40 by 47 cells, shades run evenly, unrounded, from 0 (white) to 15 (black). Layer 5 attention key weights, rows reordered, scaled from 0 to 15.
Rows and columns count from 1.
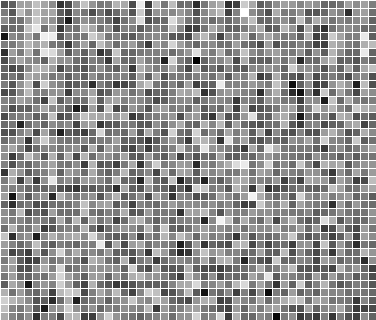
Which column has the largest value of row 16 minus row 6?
13
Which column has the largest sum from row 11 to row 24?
38
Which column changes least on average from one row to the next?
27
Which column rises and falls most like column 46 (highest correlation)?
6
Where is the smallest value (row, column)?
2, 31
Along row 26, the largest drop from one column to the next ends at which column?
33
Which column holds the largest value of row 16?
3
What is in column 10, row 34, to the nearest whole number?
8
